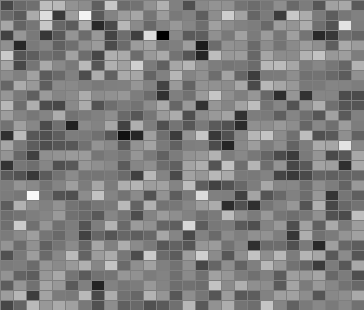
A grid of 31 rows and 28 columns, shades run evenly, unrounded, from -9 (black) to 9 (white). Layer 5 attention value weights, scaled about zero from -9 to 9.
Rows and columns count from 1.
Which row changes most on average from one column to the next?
4
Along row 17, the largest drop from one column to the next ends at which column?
27
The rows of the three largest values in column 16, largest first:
20, 26, 14
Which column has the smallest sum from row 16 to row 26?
23
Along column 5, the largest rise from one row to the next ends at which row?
12
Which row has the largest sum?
7
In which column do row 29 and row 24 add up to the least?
8
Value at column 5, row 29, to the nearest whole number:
2
